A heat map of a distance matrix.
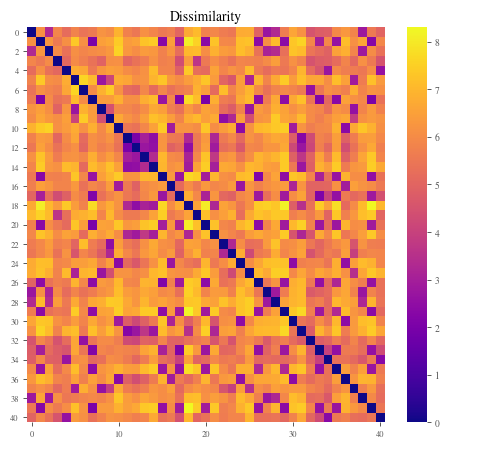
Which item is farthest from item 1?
18
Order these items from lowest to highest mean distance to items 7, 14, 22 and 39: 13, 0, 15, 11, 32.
15, 11, 32, 0, 13
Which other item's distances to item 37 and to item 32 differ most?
6
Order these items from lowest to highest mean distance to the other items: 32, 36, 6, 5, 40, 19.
32, 40, 36, 6, 5, 19
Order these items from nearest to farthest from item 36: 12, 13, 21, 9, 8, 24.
24, 12, 13, 21, 8, 9
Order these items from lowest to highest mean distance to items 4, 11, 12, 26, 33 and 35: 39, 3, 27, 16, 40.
39, 40, 3, 16, 27
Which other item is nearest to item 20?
7
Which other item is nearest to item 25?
8
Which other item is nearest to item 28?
27
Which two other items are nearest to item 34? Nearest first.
40, 4
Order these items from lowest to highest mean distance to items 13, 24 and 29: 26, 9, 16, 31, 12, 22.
12, 16, 26, 31, 22, 9
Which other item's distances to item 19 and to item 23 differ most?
9
